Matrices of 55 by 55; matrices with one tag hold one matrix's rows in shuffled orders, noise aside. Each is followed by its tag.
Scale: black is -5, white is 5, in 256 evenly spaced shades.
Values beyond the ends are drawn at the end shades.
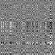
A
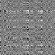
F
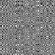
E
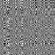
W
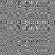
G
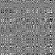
A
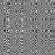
W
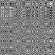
A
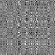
G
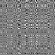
G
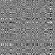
A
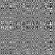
A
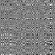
A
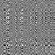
W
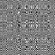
G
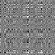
F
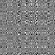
G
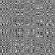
E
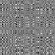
E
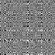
F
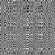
F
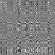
G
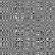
E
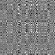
G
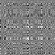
F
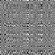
F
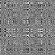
F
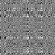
F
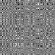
E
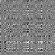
F
